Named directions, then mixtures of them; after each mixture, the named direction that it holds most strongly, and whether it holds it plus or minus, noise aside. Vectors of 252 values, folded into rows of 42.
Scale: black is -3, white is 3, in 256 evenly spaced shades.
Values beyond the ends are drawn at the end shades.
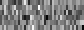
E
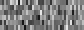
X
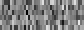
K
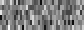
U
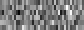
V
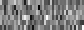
E, minus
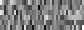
E, minus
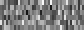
X, minus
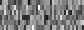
E, plus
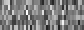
K, minus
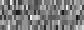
V, plus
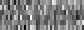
E, plus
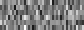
E, minus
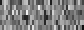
E, plus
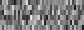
E, plus
